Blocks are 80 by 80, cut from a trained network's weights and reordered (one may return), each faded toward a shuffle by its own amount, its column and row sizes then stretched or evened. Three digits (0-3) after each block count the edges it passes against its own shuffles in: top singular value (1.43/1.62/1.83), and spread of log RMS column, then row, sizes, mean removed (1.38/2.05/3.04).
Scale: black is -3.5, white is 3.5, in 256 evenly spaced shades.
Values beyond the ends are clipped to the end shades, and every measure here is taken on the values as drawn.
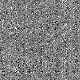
0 2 1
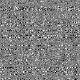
1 1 3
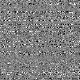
0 1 3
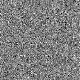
1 0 1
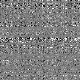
1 1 3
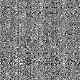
2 0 2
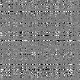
3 2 3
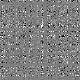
0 3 3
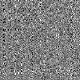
2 2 1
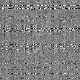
3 0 3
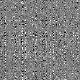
0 3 2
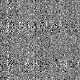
1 2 2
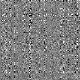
2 3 2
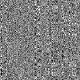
3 2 0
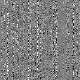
0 3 0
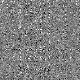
0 2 1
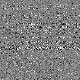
0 1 3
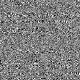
1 0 2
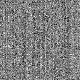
2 0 1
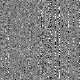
2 3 0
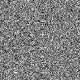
2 1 0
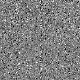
0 2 1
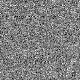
1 0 1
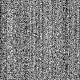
3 1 0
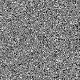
0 1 0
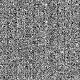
1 0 1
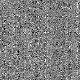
0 2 1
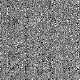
0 2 1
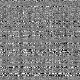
2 0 3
